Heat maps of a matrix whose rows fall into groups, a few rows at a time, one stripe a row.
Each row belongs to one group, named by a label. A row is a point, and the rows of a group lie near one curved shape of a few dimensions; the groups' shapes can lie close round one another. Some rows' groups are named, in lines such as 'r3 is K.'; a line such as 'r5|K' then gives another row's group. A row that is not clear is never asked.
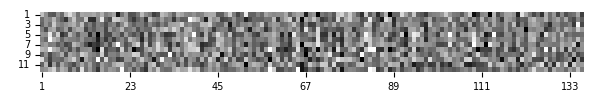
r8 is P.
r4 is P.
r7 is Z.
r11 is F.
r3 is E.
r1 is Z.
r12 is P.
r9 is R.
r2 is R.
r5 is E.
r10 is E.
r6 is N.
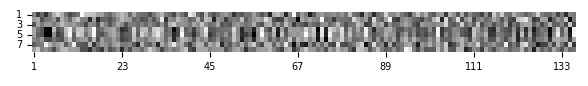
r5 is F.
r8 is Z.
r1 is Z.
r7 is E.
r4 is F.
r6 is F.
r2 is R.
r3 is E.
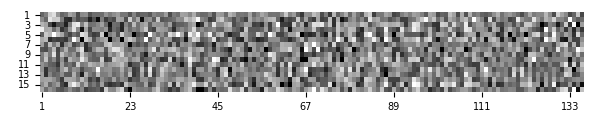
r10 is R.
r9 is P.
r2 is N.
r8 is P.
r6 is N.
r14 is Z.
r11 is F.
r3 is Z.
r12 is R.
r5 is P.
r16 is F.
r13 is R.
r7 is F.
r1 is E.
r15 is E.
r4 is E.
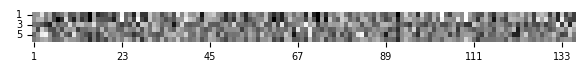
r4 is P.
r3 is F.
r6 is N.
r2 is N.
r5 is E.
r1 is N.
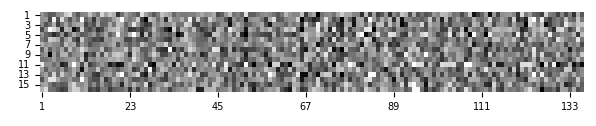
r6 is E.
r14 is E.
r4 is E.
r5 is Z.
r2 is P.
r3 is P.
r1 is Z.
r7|Z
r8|R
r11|E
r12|R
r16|Z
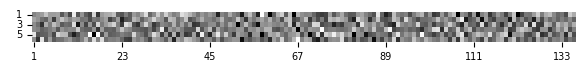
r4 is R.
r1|P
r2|Z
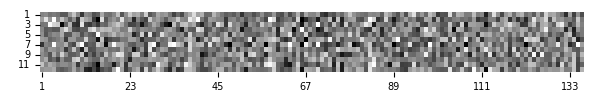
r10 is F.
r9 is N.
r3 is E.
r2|P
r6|R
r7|P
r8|R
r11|P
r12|Z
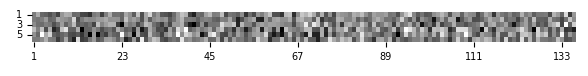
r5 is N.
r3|F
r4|E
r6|R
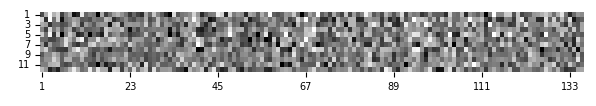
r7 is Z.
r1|E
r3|N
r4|F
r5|E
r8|Z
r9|E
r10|E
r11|N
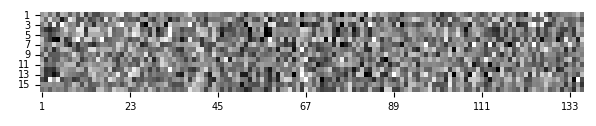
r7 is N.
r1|P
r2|E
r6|F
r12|R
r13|Z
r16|R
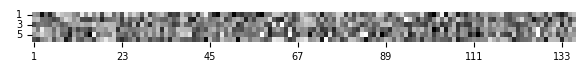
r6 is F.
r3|F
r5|P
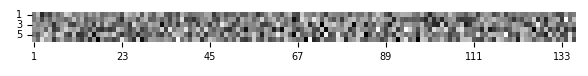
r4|E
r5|E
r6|N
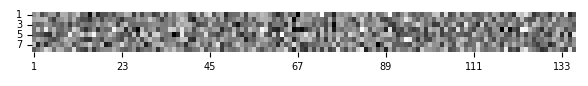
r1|R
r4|P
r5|F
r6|Z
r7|R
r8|E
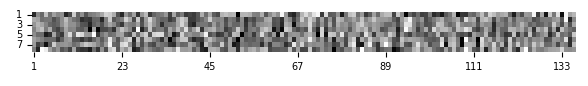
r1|F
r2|Z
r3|Z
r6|Z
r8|N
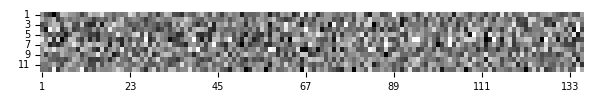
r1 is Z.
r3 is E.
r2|P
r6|E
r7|N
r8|P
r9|R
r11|E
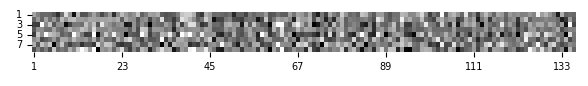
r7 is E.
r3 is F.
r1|N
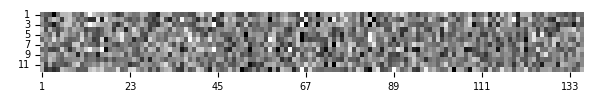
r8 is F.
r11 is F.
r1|Z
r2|E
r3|Z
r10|N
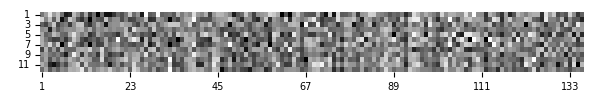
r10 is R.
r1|N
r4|N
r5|E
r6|Z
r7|E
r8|F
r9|N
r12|R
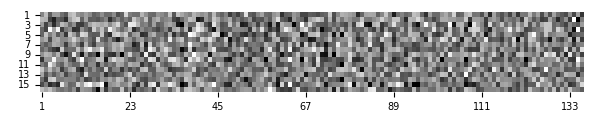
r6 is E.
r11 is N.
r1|E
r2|Z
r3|Z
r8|F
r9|N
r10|P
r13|R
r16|P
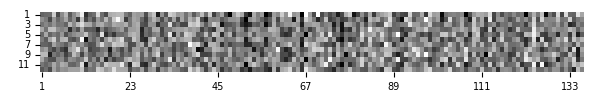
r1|P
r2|N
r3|R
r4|N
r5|R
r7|R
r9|N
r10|R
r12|R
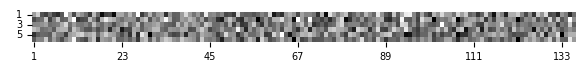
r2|P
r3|N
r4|Z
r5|F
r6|P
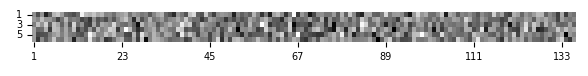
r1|Z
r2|N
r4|P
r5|R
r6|R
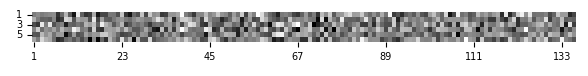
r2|F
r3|F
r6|N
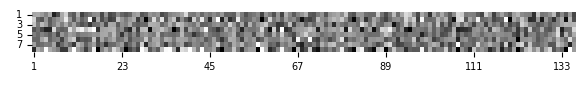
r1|E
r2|E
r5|F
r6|P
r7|R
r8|P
